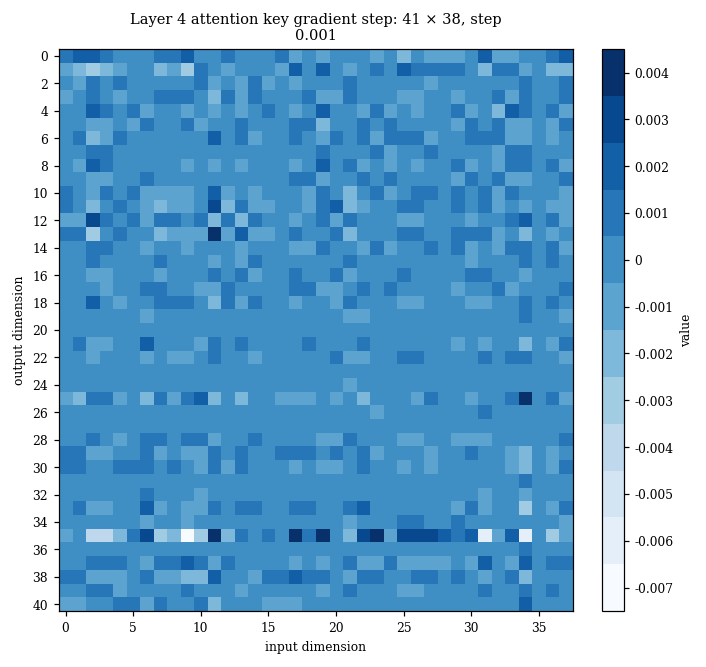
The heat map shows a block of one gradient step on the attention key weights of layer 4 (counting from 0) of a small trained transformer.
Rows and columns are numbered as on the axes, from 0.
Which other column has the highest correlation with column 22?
6
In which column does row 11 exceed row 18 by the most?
11
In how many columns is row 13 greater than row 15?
12
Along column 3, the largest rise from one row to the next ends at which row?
36
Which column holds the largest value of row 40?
34
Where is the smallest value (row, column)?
35, 9
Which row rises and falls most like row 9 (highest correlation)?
5
